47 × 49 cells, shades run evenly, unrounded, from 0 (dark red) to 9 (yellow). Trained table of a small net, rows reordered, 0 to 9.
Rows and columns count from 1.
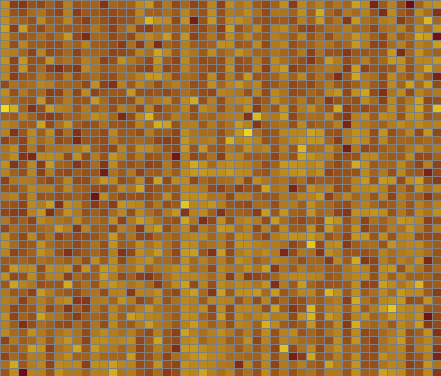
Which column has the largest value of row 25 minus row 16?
39
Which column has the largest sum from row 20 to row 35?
21
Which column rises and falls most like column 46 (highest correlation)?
27
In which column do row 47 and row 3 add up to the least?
3
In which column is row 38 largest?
40
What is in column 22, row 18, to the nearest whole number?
5
